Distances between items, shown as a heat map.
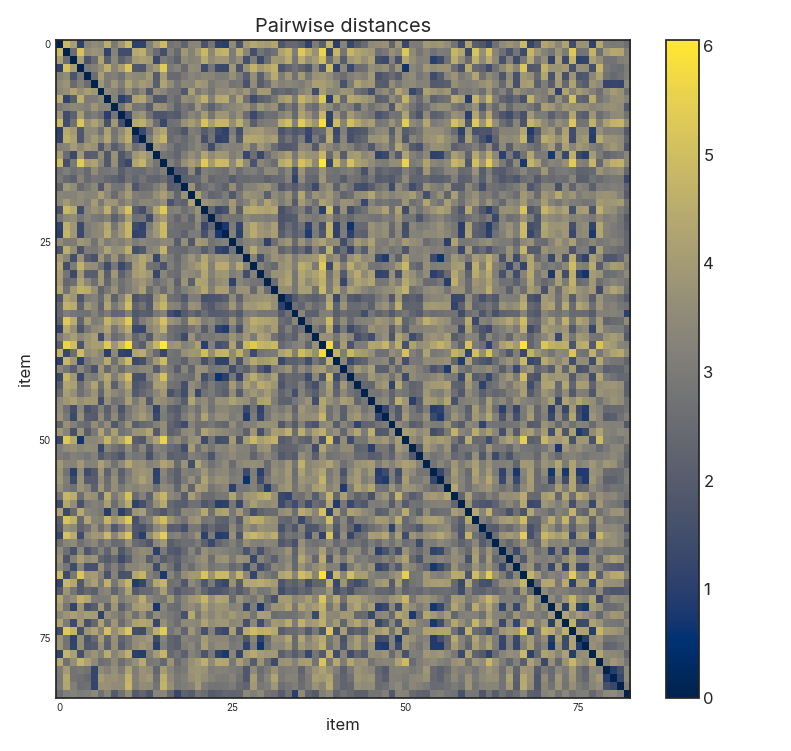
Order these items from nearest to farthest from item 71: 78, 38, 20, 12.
20, 78, 12, 38
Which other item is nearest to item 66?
54
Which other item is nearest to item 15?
67
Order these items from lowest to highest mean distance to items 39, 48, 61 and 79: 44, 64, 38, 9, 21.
9, 64, 44, 21, 38
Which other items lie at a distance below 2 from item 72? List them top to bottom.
6, 18, 37, 45, 51
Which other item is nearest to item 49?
75
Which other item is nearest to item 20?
44
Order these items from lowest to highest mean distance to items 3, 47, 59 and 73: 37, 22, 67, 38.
22, 67, 37, 38
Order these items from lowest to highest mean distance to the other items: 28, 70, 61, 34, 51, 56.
34, 61, 51, 56, 28, 70
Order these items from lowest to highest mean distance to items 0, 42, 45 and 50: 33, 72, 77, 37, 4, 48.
77, 33, 48, 37, 72, 4
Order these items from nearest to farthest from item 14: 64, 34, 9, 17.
64, 9, 17, 34
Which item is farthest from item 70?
38
